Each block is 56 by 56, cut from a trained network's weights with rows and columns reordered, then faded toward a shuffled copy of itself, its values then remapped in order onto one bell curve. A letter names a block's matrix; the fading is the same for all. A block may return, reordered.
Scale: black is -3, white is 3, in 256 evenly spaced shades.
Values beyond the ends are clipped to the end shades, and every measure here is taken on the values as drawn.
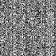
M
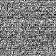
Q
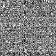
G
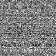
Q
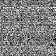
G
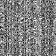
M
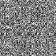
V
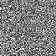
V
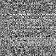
G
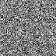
V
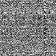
G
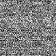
Q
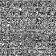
G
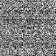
Q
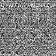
G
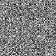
V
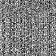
M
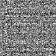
G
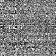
G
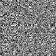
V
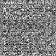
Q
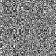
V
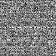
G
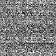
G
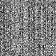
M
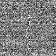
G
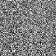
V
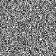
V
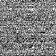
Q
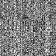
M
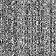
M
